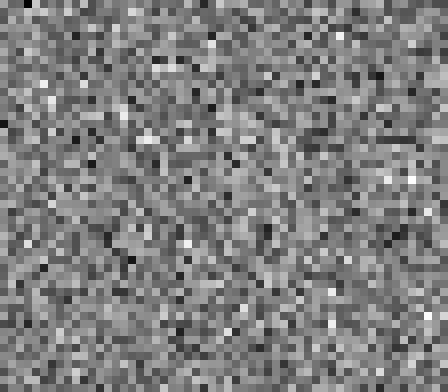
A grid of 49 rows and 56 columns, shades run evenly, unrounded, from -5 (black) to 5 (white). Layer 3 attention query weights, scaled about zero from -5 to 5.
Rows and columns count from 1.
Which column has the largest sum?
5
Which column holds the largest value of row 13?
7
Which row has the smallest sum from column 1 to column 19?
37
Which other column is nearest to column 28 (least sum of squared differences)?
47
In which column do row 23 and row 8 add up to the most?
52
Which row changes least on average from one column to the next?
45
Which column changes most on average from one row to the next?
10
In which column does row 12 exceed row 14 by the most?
27
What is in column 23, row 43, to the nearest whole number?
-2
